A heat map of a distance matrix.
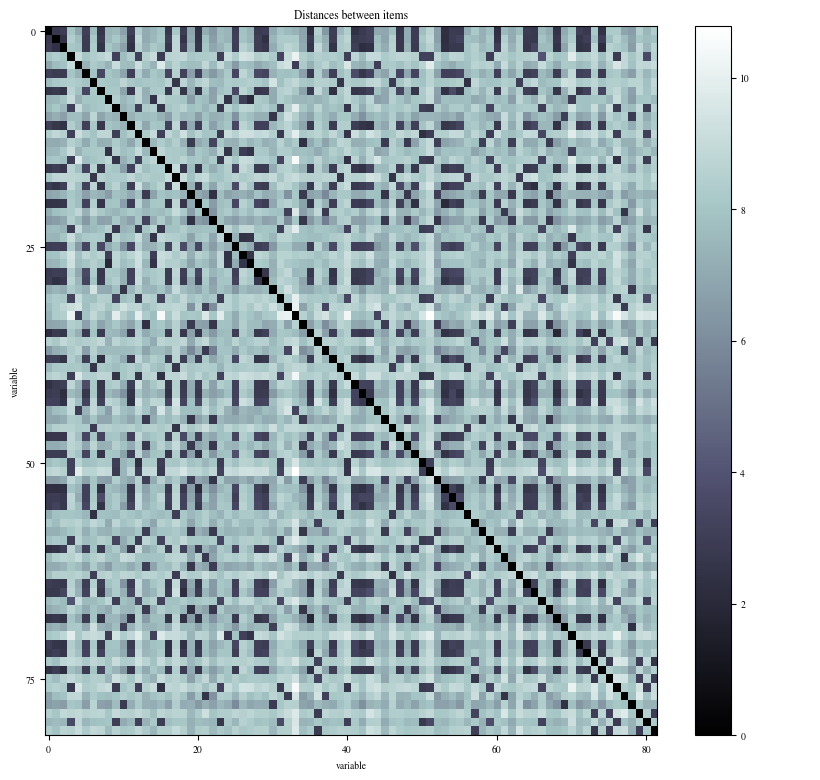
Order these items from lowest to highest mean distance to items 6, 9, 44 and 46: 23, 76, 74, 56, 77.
56, 23, 76, 74, 77
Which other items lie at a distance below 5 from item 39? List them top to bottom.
6, 17, 46, 56, 63
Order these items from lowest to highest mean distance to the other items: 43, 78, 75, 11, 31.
11, 43, 78, 31, 75
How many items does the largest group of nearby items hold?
29
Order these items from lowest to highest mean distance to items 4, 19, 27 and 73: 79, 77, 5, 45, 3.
45, 79, 5, 77, 3
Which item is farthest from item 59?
33
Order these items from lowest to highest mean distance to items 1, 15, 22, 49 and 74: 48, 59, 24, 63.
48, 59, 24, 63
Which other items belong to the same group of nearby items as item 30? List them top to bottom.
10, 69, 78
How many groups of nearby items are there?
9
